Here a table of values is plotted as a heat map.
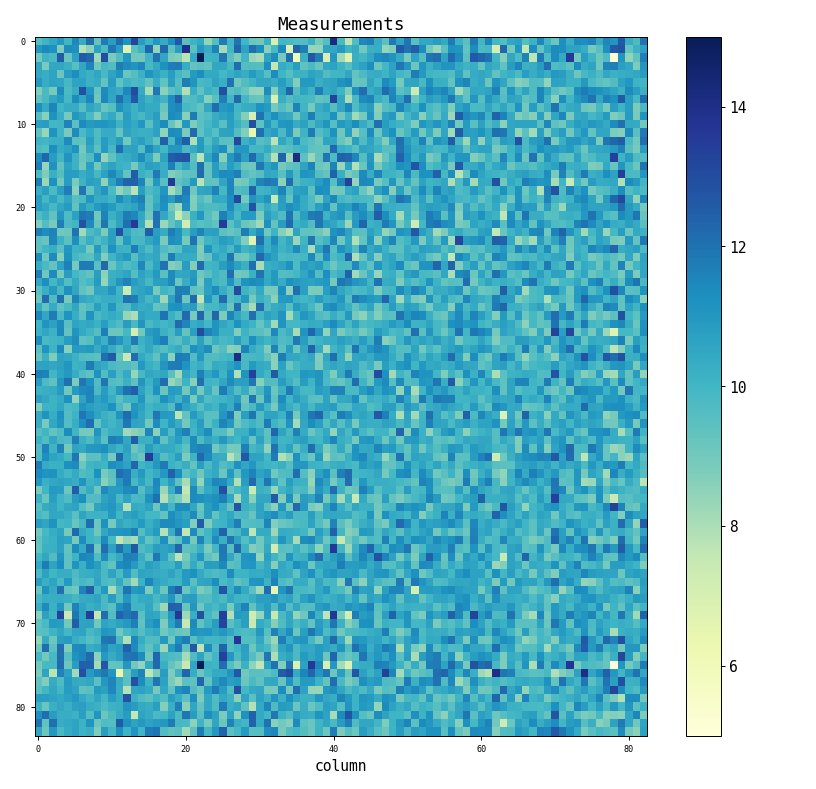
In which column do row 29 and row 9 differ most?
29
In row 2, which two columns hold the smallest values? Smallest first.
78, 35
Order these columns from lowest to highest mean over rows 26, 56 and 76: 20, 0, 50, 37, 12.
12, 0, 50, 37, 20
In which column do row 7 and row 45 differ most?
19
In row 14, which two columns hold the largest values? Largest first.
35, 78
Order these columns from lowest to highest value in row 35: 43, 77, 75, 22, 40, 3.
77, 75, 43, 40, 3, 22
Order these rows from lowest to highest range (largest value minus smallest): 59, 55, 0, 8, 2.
8, 59, 55, 0, 2
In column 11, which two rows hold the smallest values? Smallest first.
76, 60
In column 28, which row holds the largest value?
50
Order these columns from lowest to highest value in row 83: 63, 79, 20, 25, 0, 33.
20, 33, 63, 0, 79, 25
